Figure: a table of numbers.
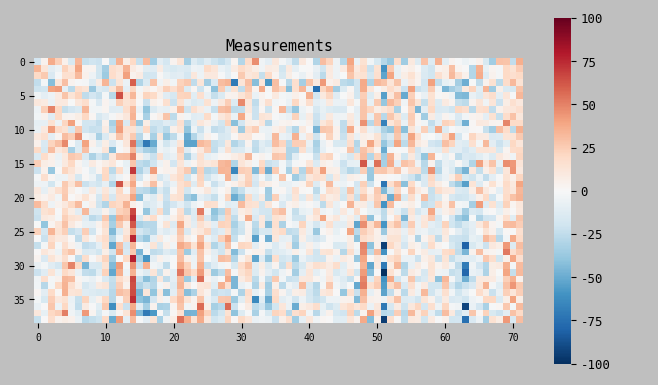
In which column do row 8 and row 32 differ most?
24
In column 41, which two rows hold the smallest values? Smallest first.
4, 10
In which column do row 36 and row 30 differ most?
16
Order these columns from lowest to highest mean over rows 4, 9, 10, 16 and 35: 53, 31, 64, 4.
64, 4, 31, 53
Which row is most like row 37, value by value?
12
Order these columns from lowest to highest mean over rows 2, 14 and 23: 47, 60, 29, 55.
29, 60, 47, 55
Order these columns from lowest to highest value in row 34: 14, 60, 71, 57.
60, 71, 57, 14
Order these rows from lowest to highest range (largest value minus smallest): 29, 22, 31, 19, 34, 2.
19, 2, 22, 34, 29, 31
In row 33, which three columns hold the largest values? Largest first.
14, 48, 70
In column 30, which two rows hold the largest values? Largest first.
6, 8
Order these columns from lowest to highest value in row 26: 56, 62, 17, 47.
47, 56, 62, 17
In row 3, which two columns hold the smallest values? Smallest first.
29, 34
